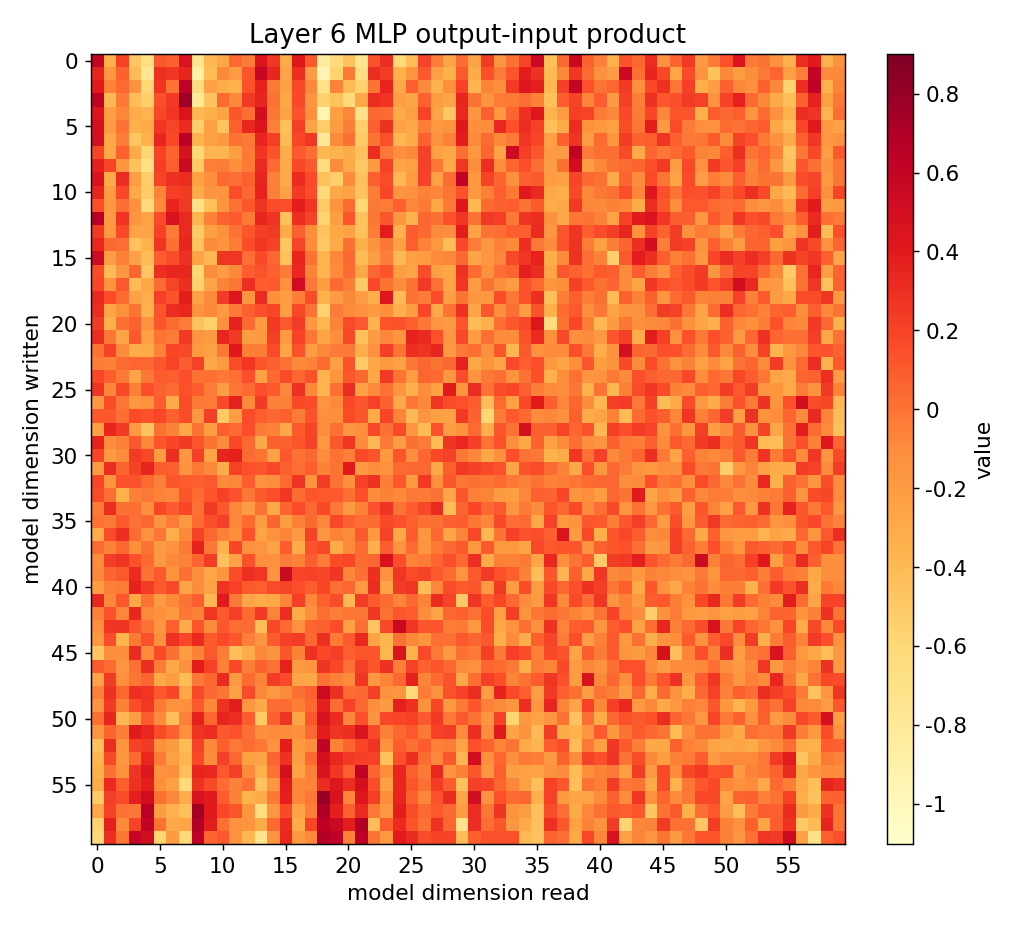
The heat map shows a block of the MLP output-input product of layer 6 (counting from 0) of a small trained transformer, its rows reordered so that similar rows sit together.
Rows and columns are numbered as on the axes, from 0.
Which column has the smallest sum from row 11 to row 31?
18
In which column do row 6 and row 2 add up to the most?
7
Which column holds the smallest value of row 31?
50
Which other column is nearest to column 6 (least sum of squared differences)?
16
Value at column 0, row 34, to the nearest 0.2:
0
